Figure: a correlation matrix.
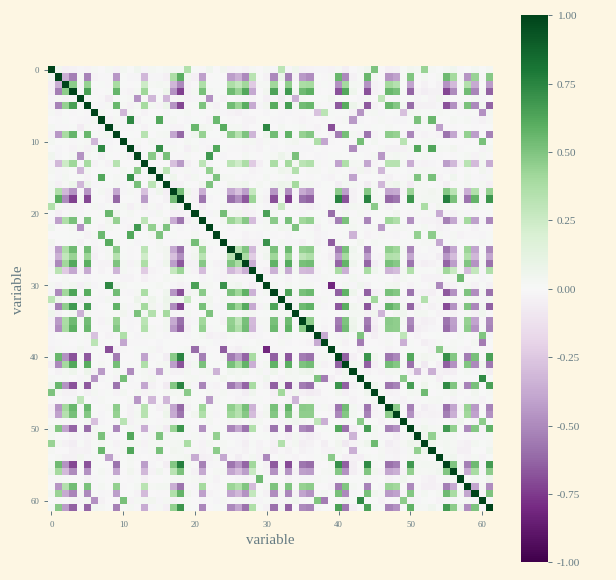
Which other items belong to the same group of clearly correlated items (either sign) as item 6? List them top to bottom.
10, 37, 38, 43, 49, 60
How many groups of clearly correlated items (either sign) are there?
7
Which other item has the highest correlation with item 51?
11
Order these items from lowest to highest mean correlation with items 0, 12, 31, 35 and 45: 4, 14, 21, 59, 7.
59, 4, 7, 14, 21
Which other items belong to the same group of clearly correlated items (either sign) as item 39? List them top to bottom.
8, 20, 24, 30, 54
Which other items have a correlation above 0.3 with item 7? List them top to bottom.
11, 15, 23, 51, 53
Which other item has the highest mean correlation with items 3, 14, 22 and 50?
12
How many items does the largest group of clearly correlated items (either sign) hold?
28
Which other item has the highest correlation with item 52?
45
